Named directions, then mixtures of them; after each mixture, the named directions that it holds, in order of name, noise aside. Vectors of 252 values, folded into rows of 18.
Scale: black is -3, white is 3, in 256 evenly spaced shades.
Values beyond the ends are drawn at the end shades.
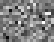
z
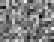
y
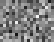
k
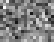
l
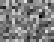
y.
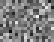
k.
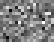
z.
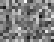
y.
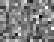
k, y.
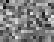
l.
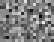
y, z.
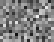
k.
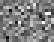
z.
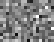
k, y.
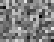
y.
